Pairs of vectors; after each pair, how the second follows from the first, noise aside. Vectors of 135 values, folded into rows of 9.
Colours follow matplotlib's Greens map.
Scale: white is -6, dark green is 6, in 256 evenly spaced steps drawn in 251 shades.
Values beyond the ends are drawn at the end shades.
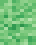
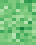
shuffled.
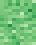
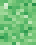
shuffled.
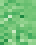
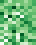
negated, scaled up.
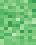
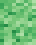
shuffled.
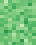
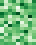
wrapped around, scaled up.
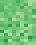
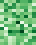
wrapped around, scaled up.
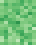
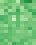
wrapped around, partly zeroed.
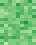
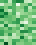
negated, scaled up.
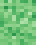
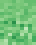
wrapped around, partly zeroed.
